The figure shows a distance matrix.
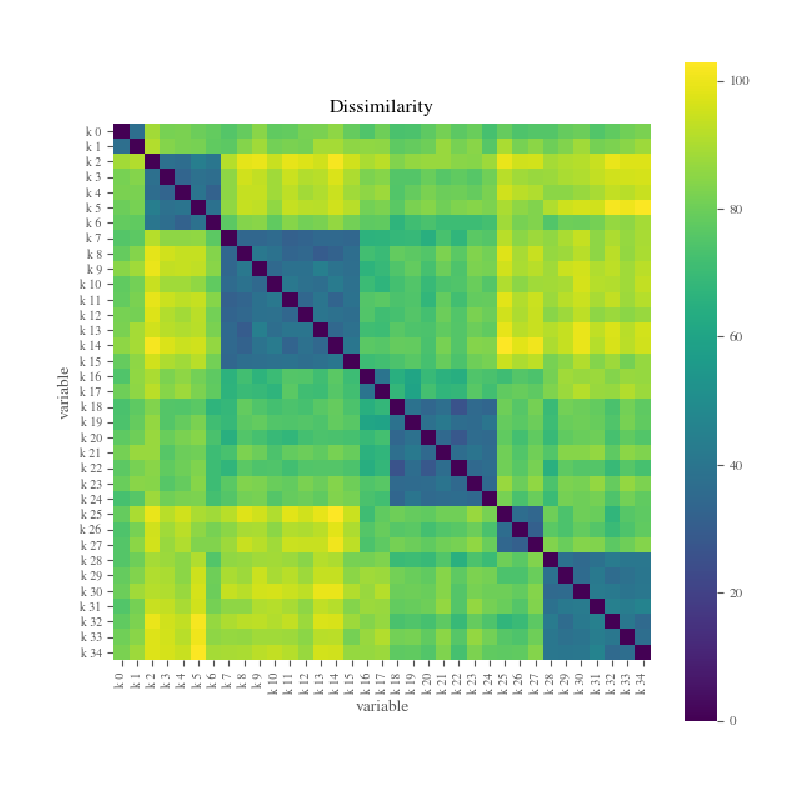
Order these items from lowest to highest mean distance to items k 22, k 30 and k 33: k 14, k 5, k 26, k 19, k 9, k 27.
k 19, k 26, k 27, k 9, k 14, k 5
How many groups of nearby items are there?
7
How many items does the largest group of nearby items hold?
9
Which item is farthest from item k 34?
k 5
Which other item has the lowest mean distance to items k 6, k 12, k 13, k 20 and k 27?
k 7
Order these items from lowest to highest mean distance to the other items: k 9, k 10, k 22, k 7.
k 22, k 7, k 10, k 9
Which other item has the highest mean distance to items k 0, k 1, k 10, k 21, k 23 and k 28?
k 2
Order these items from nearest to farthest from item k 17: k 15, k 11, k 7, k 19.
k 19, k 7, k 15, k 11
